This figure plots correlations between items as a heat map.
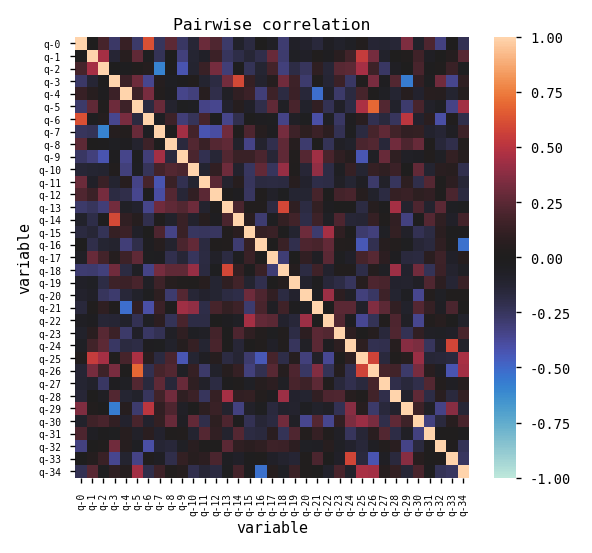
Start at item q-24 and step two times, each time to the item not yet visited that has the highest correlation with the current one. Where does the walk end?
q-29
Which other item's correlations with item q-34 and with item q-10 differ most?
q-16
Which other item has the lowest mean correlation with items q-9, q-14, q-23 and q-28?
q-6
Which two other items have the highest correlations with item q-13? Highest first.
q-18, q-28
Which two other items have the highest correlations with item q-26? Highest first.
q-5, q-25
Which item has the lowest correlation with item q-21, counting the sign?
q-4
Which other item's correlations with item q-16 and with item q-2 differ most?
q-25
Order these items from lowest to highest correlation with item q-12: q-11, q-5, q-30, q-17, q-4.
q-5, q-4, q-17, q-30, q-11
